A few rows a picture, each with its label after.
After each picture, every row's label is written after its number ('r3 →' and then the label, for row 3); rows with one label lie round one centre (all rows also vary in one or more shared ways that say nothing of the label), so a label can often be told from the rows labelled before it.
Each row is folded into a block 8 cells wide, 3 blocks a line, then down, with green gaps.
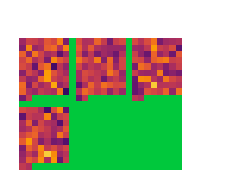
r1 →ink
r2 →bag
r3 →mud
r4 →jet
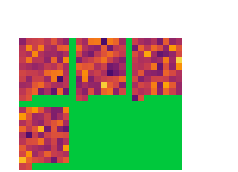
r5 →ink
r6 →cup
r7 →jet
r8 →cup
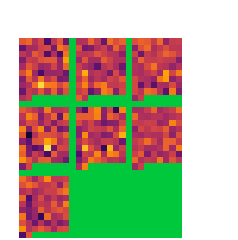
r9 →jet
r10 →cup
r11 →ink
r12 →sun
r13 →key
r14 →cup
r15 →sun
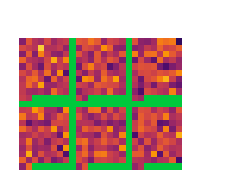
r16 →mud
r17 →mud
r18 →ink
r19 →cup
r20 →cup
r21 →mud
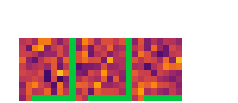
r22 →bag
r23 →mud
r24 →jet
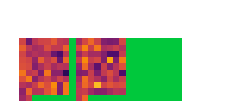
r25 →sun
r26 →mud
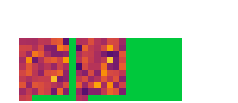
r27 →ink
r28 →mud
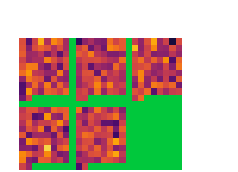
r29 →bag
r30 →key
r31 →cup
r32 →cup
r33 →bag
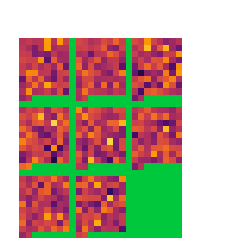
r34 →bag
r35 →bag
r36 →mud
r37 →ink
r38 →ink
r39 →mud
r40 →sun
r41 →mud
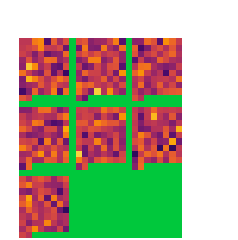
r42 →mud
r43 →jet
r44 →cup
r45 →sun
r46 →sun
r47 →bag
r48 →ink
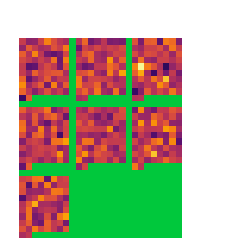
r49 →sun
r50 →jet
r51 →ink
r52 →bag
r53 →cup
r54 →mud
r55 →cup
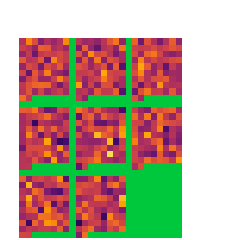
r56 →mud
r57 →ink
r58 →ink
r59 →mud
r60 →jet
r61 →sun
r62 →ink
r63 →key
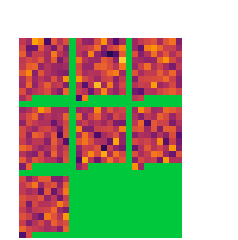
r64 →cup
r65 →sun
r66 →mud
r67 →sun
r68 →bag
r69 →mud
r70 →sun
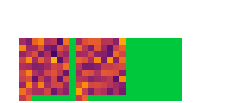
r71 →cup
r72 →cup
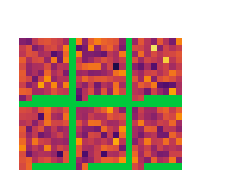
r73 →sun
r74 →bag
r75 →mud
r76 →sun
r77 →sun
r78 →key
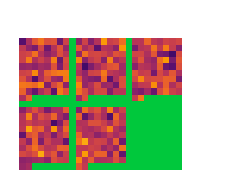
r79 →cup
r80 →sun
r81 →mud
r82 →mud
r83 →cup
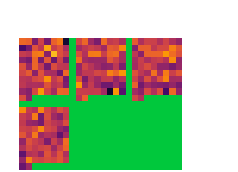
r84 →jet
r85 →ink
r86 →ink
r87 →bag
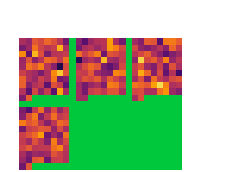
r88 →ink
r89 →key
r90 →cup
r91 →key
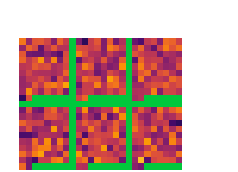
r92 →bag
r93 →key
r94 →key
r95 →mud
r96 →jet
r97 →bag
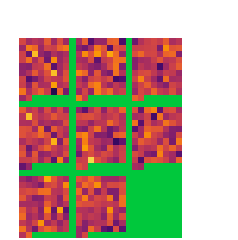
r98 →ink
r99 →jet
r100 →key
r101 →ink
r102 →key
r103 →cup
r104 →sun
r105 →ink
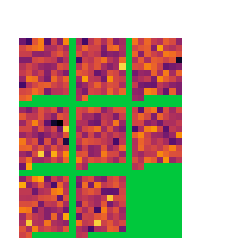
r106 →key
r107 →key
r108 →ink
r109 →sun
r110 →cup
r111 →key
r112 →cup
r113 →mud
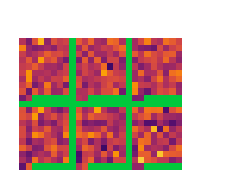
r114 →cup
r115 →ink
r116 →cup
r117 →sun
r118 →bag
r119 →bag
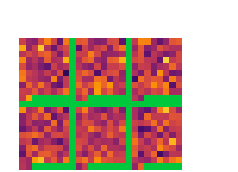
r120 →sun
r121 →jet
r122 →mud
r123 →jet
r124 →jet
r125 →sun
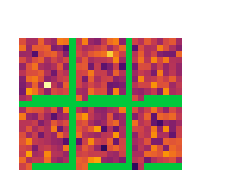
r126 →bag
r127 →ink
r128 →mud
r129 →cup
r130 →key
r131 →bag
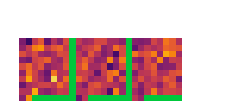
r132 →key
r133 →ink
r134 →key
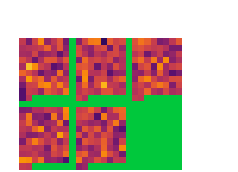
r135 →bag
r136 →cup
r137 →mud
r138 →key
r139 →cup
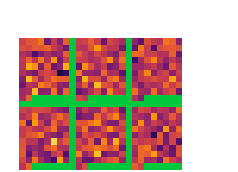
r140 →mud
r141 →mud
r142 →key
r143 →ink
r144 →mud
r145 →mud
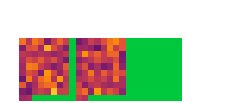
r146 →mud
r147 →key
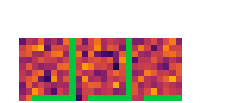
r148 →key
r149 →bag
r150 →key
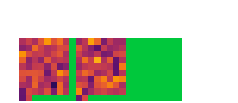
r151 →bag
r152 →cup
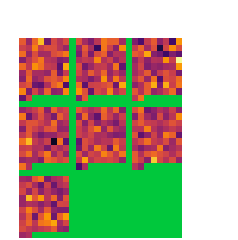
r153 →cup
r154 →sun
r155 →key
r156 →cup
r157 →bag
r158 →jet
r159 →cup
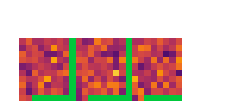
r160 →mud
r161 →bag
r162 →sun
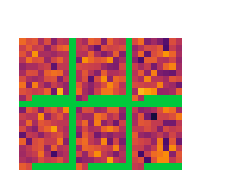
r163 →ink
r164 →cup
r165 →jet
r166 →mud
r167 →mud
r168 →sun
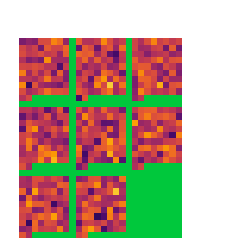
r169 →sun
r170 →sun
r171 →bag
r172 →jet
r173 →ink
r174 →mud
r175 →ink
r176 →key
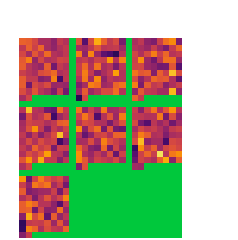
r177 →ink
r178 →bag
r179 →ink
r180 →jet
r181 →sun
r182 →bag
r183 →bag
